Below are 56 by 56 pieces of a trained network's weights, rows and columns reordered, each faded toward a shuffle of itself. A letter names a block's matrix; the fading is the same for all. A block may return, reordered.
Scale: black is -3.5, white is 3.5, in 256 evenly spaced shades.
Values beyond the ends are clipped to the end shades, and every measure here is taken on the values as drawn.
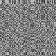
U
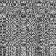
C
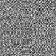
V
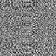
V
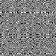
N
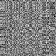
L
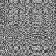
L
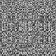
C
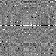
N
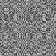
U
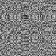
U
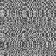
U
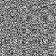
L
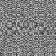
U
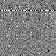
N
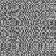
U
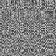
U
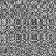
U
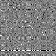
N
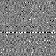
N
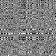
N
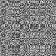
U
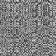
C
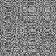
L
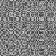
U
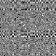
N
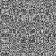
L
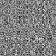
V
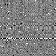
N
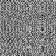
L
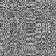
L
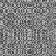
C
